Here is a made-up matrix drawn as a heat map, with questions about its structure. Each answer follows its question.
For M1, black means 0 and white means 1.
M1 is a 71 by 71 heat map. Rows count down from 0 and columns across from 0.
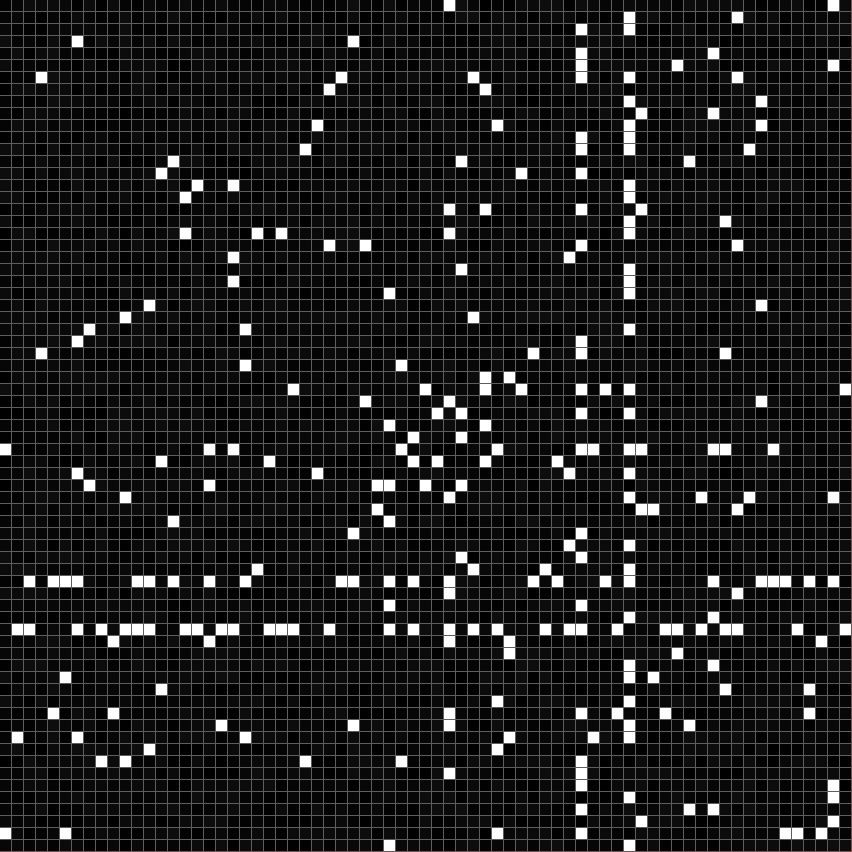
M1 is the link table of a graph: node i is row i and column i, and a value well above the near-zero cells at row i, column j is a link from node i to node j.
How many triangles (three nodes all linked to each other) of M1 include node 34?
2
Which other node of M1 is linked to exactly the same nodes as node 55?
node 51
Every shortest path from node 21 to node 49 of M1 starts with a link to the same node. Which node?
node 19
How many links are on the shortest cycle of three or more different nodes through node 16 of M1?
3
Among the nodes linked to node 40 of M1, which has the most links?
node 32
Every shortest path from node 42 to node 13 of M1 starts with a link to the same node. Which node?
node 31
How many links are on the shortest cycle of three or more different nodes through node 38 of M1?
3
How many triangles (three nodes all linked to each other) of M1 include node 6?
4
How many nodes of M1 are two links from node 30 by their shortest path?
5
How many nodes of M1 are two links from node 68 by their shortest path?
10
